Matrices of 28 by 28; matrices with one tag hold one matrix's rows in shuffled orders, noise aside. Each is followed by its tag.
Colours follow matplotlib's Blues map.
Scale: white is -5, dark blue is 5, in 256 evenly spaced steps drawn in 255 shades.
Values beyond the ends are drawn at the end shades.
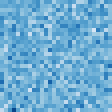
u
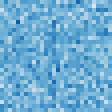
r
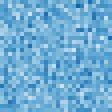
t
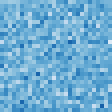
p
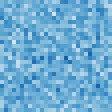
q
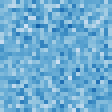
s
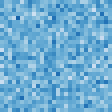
r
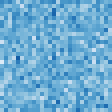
r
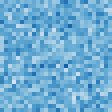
q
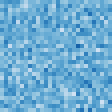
t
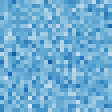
u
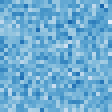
p
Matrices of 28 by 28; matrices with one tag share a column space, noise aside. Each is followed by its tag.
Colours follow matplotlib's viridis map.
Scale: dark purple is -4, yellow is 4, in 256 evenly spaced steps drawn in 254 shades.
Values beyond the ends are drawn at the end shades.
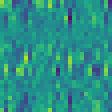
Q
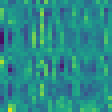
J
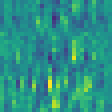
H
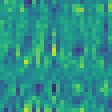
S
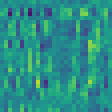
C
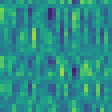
J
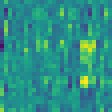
C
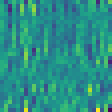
S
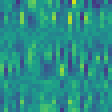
Q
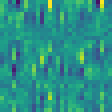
Q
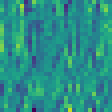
S
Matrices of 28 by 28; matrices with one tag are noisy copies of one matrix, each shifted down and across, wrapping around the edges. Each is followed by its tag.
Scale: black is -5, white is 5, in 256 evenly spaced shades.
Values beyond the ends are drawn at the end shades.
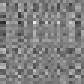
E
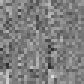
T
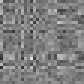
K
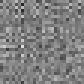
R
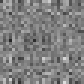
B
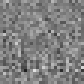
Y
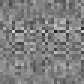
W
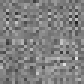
R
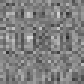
B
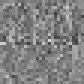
Y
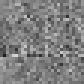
Y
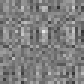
B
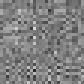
R
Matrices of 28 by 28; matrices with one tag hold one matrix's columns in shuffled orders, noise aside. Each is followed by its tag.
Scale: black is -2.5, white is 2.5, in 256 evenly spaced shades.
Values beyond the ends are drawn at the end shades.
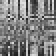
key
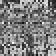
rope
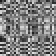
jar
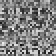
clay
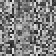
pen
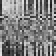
key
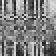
key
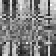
key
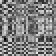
jar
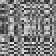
jar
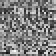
clay
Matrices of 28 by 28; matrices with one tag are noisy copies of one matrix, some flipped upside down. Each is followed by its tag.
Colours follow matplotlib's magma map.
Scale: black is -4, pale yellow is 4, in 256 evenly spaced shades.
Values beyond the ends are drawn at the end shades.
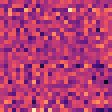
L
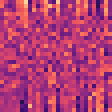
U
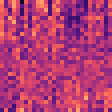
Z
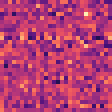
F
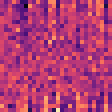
U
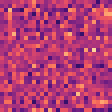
L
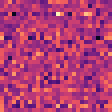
F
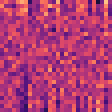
U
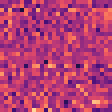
L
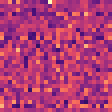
F
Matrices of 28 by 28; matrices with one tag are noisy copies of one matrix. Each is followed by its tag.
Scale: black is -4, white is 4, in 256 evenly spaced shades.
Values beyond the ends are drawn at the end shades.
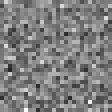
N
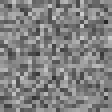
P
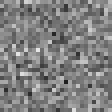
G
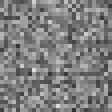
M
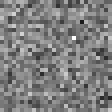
P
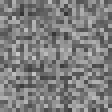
G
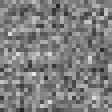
G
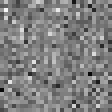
M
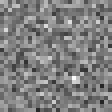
N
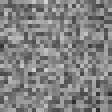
M
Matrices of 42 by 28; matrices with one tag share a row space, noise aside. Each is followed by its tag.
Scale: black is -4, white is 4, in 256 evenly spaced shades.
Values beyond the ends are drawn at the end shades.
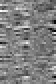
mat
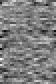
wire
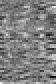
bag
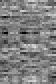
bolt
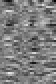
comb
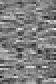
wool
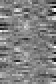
mat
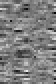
mat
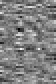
wool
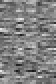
wool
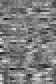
wire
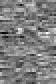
wool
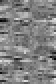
mat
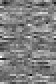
wire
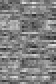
bolt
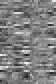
mat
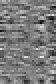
bag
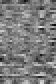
bag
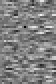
comb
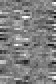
mat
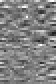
bag
